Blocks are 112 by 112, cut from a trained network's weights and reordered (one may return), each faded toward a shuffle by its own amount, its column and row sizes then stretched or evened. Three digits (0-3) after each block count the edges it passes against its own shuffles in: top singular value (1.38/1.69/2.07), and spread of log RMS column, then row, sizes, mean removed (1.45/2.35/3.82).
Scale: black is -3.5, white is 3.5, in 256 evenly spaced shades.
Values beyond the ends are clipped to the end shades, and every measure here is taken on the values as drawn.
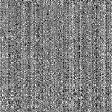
3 1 1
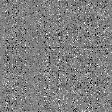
0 2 0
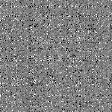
1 1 2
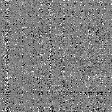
1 2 1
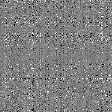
1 2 2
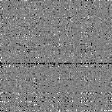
2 2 2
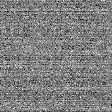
3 1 0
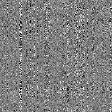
1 3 1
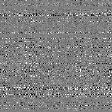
1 2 3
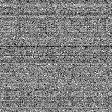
3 0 1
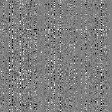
1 3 1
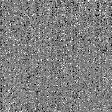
1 1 1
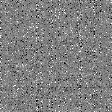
0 2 0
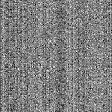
3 0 1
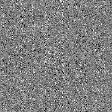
0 2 0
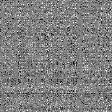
2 2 0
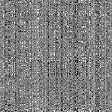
3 2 2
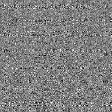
2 1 2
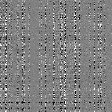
3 3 1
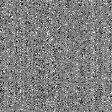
1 1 1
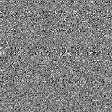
2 0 2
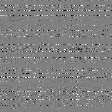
1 1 3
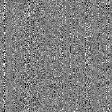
2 3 0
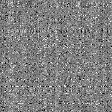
1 0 2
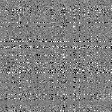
1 2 3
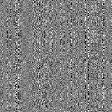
3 3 0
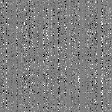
1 3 1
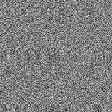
3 0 1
